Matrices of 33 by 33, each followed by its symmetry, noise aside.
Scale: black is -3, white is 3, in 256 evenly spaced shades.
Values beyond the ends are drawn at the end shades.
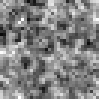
symmetric.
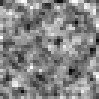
symmetric across the other diagonal.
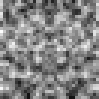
mirrored left to right.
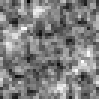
same after a half turn.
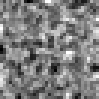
antisymmetric.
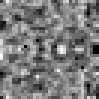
mirrored top to bottom.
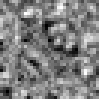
symmetric across the other diagonal.
